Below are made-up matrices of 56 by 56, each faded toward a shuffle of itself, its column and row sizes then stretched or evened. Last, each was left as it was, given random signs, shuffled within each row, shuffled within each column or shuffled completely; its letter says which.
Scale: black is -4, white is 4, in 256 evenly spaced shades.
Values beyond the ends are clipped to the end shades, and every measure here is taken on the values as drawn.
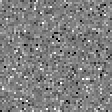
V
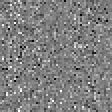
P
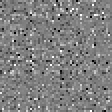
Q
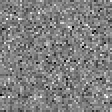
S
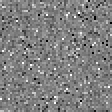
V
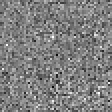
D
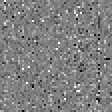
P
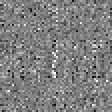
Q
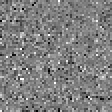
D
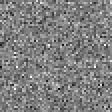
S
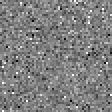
V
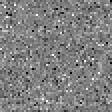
V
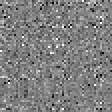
Q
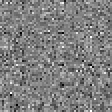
Q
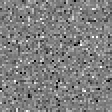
S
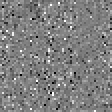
P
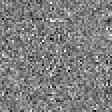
D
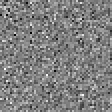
P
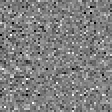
Q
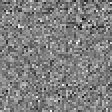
S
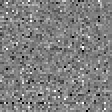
D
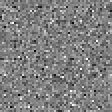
S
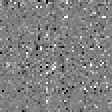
D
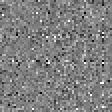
D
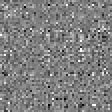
Q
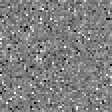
V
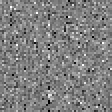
P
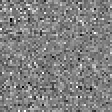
D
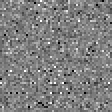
S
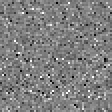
S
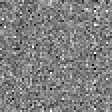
P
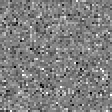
S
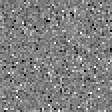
V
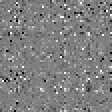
Q
